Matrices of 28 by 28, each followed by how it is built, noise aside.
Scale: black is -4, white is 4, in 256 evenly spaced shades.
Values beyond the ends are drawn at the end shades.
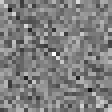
diagonal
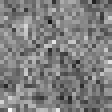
smooth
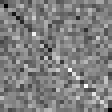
diagonal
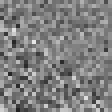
lower triangular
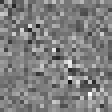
banded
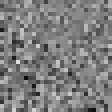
lower triangular
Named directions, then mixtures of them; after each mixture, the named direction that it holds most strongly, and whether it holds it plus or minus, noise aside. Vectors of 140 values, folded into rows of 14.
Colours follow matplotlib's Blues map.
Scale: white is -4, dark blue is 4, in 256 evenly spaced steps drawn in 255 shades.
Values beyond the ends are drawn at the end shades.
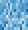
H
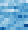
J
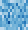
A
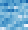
J, minus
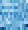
J, plus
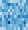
A, plus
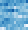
J, minus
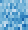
H, minus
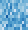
H, minus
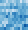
J, plus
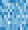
A, minus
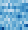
J, plus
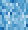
A, minus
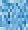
A, plus
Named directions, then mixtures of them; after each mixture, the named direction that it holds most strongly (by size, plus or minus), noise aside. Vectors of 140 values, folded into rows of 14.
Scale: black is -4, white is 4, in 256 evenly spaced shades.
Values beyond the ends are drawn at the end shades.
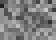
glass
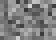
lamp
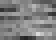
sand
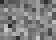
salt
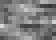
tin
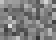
salt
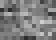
sand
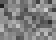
glass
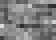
tin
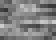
tin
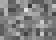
lamp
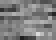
sand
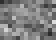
salt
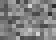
lamp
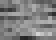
sand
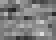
sand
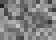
glass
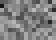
glass
